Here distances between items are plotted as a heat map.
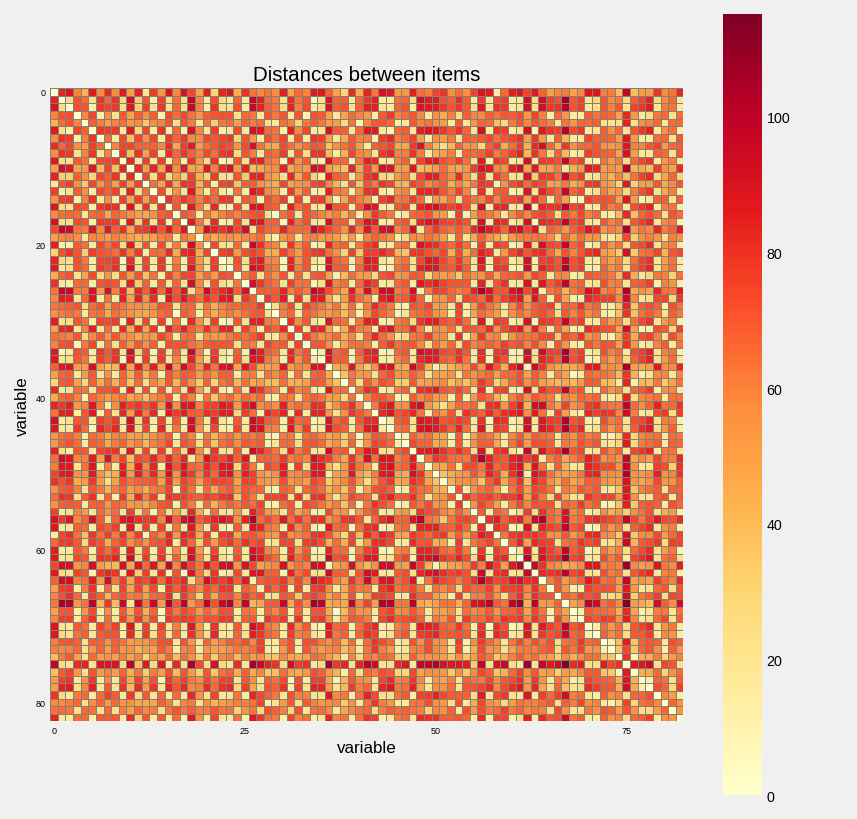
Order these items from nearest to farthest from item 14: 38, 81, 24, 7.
24, 81, 38, 7
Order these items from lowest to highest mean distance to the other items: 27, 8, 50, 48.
8, 27, 50, 48
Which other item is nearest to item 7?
41
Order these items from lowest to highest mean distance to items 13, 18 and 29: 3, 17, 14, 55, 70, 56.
55, 70, 17, 3, 14, 56
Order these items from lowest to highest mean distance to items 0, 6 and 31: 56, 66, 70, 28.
66, 28, 56, 70
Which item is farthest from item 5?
67
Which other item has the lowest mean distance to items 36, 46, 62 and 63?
50
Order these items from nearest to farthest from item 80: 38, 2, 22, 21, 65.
38, 21, 22, 2, 65
